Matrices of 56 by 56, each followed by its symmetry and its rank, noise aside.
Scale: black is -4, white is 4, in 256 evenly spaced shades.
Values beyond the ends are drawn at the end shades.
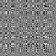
antisymmetric, rank two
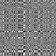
no symmetry, rank one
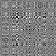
symmetric, rank three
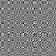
symmetric, rank two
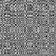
no symmetry, rank three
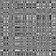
antisymmetric, rank two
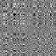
symmetric, rank three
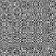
no symmetry, rank three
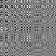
no symmetry, rank two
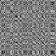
symmetric, rank three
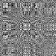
symmetric, rank three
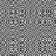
antisymmetric, rank two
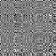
symmetric, rank three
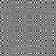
symmetric, rank one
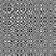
symmetric, rank three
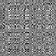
no symmetry, rank three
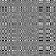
no symmetry, rank one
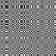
symmetric, rank one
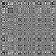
symmetric, rank two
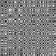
symmetric, rank three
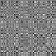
symmetric, rank two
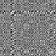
symmetric, rank three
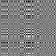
no symmetry, rank one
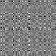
no symmetry, rank two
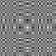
symmetric, rank one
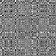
symmetric, rank three
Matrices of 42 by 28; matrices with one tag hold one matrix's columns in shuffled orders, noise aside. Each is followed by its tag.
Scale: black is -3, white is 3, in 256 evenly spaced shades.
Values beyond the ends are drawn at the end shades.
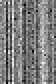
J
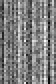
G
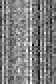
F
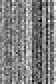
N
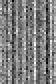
F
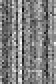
F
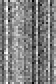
N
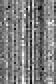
G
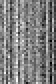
G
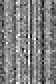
J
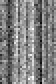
G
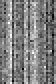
J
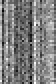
G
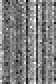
N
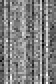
G
